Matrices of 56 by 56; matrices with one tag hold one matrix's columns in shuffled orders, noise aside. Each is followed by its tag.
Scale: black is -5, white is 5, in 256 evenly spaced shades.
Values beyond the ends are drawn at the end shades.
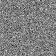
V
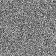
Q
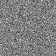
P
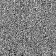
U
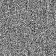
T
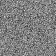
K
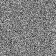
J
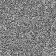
V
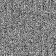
T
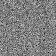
J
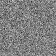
Q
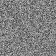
Q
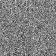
U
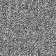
T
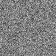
P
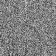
U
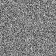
P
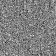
T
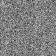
J
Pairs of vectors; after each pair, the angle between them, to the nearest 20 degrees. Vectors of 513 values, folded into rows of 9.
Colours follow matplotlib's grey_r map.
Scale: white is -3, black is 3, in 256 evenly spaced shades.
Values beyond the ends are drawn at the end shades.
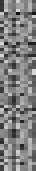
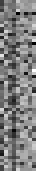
40 degrees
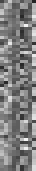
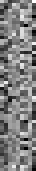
160 degrees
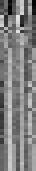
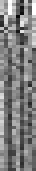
160 degrees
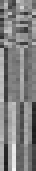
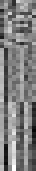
20 degrees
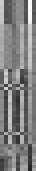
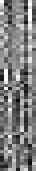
40 degrees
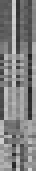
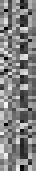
80 degrees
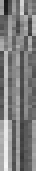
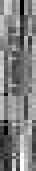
140 degrees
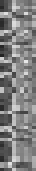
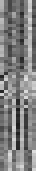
100 degrees
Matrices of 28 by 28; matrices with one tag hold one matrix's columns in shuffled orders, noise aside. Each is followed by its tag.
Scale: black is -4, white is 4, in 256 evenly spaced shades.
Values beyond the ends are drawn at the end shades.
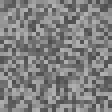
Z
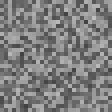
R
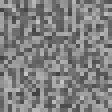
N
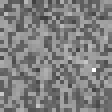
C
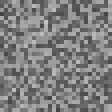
R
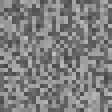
N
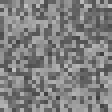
N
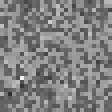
C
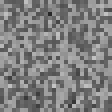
C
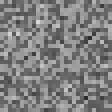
R
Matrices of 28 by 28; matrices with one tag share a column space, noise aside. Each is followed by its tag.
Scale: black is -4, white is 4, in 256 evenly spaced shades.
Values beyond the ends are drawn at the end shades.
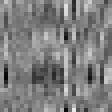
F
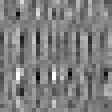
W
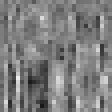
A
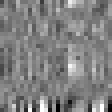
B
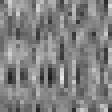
F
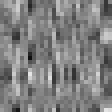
F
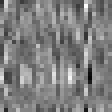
F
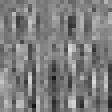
A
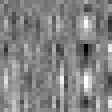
A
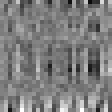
B
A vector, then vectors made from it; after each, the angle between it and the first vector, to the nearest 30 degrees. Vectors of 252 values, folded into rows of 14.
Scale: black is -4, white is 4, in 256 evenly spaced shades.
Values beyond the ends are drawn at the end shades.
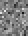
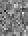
150 degrees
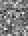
150 degrees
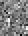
120 degrees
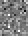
90 degrees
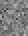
150 degrees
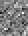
150 degrees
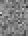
60 degrees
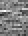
60 degrees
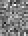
90 degrees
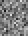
120 degrees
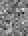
30 degrees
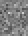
150 degrees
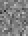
150 degrees
